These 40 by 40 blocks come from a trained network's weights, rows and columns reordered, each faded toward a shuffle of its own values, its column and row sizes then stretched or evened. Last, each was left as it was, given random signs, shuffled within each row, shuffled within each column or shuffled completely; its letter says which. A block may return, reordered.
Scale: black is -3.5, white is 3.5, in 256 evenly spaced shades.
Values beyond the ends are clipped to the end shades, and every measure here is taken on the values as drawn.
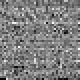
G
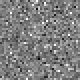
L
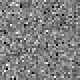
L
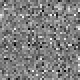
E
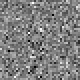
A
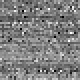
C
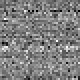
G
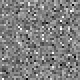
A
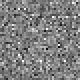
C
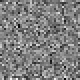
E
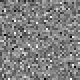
A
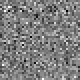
E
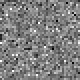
L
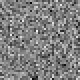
A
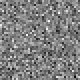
L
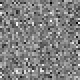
E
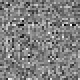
E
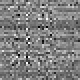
G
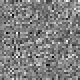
G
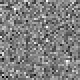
A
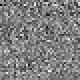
C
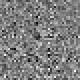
E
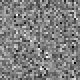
A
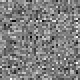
G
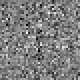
E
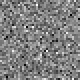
L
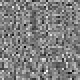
G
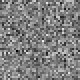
E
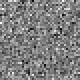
C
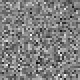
A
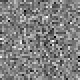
A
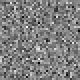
C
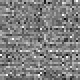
G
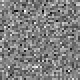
C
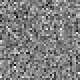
A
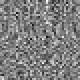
G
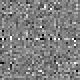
G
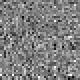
G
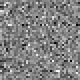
E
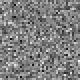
L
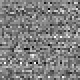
C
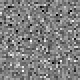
A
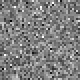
L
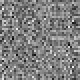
G
